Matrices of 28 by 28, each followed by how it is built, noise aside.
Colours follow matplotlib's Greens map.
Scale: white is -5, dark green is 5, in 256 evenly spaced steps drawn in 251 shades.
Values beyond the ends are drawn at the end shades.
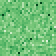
sparse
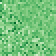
lower triangular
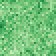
smooth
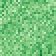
Hankel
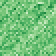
Hankel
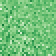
lower triangular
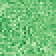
lower triangular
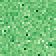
sparse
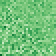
lower triangular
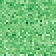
uneven rows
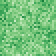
smooth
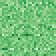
uneven rows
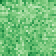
smooth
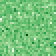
sparse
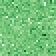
sparse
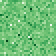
sparse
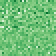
uneven rows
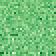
uneven rows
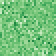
block diagonal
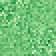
block diagonal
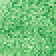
smooth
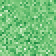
lower triangular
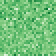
uneven rows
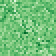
block diagonal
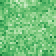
smooth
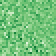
lower triangular
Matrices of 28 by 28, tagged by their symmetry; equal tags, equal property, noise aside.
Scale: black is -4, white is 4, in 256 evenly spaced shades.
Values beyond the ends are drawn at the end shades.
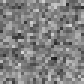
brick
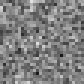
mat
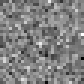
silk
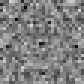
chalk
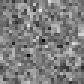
silk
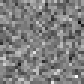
mat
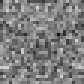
chalk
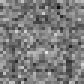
chalk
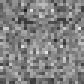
chalk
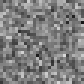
silk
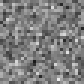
mat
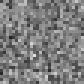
brick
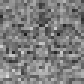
chalk
